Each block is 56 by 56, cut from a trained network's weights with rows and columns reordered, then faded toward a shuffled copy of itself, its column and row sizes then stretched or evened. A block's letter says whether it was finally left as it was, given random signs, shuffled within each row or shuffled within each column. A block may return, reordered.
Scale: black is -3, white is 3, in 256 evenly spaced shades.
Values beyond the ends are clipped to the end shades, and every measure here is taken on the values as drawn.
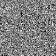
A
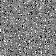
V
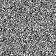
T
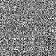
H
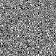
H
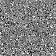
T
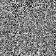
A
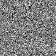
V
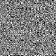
H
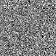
A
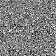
T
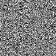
A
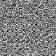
H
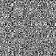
H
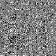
H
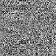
H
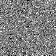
T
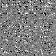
H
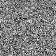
T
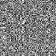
H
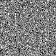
V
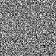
H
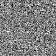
T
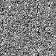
V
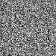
A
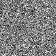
T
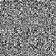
H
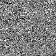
T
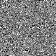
T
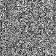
V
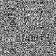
H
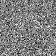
T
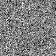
V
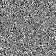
T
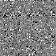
A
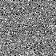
T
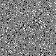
V
